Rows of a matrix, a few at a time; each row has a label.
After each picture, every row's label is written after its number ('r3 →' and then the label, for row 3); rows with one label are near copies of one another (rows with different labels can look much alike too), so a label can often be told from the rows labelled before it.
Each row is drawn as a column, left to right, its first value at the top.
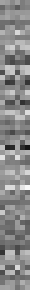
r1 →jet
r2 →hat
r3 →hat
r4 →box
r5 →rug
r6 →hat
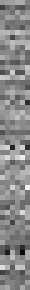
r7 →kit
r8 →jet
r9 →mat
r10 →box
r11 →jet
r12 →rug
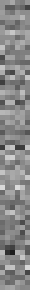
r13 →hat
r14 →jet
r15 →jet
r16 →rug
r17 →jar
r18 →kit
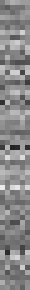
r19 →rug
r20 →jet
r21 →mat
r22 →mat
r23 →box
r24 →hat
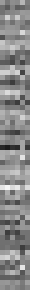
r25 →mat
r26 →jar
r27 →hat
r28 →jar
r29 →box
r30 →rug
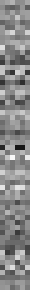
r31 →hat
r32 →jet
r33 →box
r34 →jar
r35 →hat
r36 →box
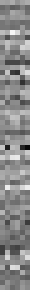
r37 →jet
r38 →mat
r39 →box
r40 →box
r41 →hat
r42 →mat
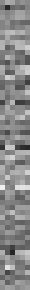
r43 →rug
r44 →kit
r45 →jet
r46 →rug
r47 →rug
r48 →hat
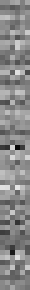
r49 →jar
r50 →jar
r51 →jet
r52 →mat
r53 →jar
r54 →box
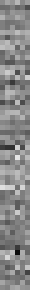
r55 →rug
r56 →mat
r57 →hat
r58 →jet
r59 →rug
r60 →kit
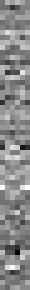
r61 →rug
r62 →box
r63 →kit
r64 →jet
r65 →mat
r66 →rug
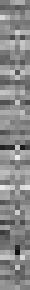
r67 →jar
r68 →jar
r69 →mat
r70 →jet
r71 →mat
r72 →rug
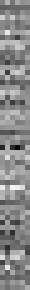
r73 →jar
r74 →box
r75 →jar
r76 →mat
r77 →rug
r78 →jet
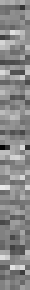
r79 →mat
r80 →mat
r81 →box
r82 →box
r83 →kit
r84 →hat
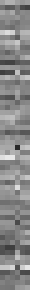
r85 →box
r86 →box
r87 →box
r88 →mat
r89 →kit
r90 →kit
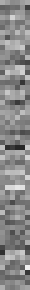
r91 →jet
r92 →mat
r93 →jar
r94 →rug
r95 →hat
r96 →kit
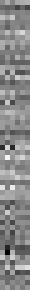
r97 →jar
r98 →jet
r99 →jar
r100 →kit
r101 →box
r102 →kit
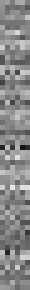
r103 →hat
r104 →jet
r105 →rug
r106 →box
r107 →mat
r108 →jar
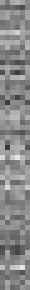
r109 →box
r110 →rug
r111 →box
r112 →box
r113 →kit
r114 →rug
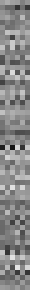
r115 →hat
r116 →jet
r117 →mat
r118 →kit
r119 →jar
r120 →kit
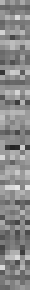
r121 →box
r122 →jar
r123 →mat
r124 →jar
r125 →jet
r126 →jar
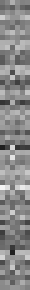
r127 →jar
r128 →rug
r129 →jet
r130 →hat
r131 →rug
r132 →jar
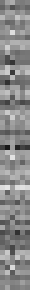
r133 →jar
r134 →hat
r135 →box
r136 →jar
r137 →rug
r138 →jar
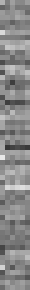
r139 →box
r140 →rug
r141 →hat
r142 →rug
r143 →rug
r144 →mat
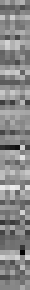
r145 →jar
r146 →mat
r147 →jar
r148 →mat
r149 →jet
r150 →jar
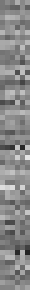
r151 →rug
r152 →jar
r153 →jar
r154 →jet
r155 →hat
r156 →jet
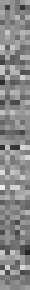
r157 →hat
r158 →kit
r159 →hat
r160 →jar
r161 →kit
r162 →jet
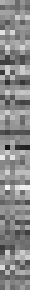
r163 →box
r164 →hat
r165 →box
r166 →jar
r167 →hat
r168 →jar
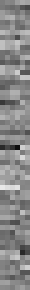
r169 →rug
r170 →rug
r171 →jar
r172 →mat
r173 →jet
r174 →kit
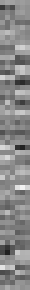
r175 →kit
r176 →jet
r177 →kit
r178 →hat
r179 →hat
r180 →hat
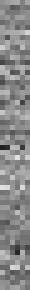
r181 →hat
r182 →mat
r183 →kit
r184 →jet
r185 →rug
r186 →box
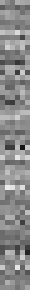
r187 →box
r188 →rug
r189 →rug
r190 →box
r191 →mat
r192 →jet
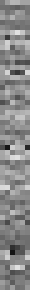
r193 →rug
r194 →mat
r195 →jet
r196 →box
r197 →box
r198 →mat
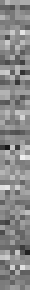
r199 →jar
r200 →mat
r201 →kit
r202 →hat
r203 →box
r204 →jet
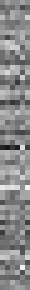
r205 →jar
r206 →mat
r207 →rug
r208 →hat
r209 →kit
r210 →jar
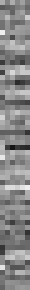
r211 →box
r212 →jar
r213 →mat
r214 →hat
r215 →hat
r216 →jar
